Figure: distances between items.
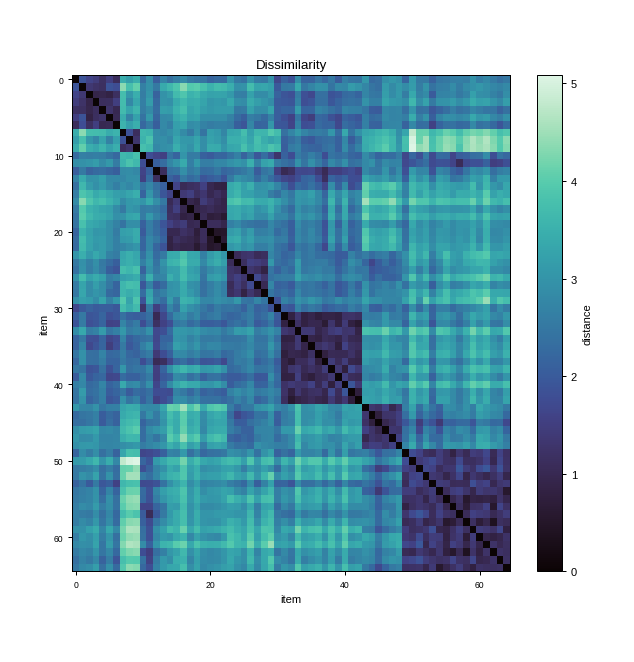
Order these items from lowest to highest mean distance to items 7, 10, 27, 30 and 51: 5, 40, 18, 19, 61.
19, 5, 40, 18, 61
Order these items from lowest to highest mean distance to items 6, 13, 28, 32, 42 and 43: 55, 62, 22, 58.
22, 62, 58, 55
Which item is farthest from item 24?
16
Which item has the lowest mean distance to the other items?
32
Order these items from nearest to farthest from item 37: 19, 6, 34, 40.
34, 40, 19, 6
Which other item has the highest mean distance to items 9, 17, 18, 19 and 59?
1
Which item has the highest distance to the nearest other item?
29
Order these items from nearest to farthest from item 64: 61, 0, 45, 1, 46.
61, 45, 46, 0, 1
